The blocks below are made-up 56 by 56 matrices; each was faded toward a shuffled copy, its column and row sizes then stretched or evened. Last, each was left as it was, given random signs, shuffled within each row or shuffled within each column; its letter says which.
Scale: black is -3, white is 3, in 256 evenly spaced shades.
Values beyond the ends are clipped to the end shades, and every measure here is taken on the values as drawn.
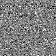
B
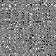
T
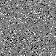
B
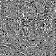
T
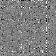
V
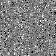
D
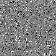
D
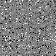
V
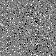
D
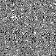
V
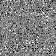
B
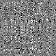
T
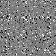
T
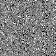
D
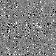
V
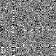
T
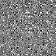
T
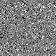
B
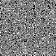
V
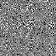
T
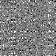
T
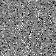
D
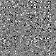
V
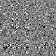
T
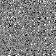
V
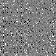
T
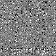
V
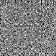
T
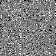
V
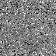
B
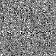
V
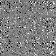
V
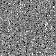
D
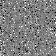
D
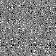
V
